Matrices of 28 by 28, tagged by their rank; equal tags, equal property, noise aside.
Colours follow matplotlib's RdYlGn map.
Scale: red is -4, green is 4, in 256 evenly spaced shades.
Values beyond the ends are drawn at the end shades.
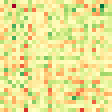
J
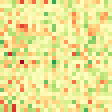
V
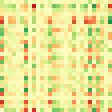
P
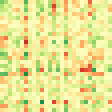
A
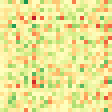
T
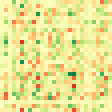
T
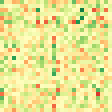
J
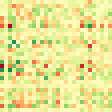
V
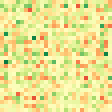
J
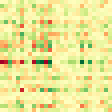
P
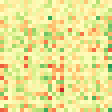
V
